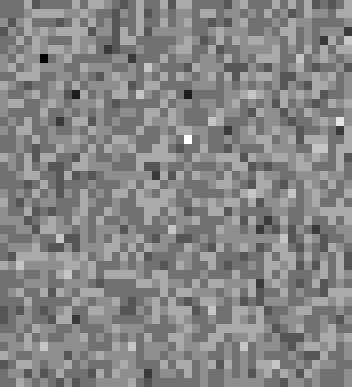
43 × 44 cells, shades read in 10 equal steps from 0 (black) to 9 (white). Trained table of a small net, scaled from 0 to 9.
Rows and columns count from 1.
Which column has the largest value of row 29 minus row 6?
14
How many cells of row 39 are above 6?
3
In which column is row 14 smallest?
8
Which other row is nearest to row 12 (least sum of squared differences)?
33
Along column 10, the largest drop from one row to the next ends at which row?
11
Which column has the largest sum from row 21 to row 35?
36
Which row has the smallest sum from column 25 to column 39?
26
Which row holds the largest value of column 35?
41
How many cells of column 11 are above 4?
29
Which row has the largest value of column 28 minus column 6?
7
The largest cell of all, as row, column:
16, 24
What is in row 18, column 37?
5
